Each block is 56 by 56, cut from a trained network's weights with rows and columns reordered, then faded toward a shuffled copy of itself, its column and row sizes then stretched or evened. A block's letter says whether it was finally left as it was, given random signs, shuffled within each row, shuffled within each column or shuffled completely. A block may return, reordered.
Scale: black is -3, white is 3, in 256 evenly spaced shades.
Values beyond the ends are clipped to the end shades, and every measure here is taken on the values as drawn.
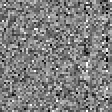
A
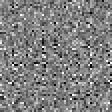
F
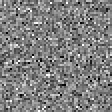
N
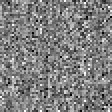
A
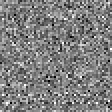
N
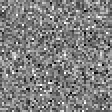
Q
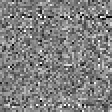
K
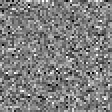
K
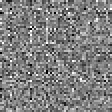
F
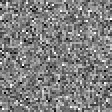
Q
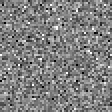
Q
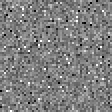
Q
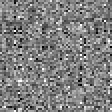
F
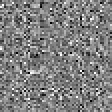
F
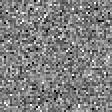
Q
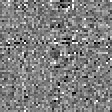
F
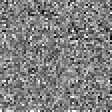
K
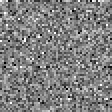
N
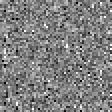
A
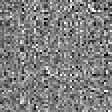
F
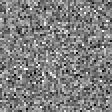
Q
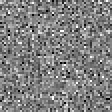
K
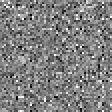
F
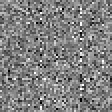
K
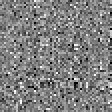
F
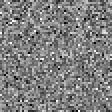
N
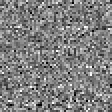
N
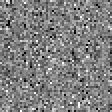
A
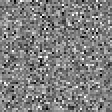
K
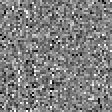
A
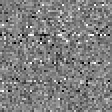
N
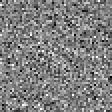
Q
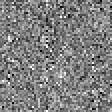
A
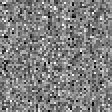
A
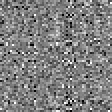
F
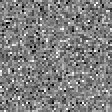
Q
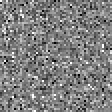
A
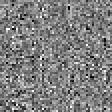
F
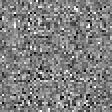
F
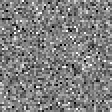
Q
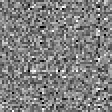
F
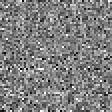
N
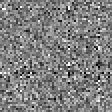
K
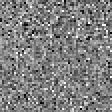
N
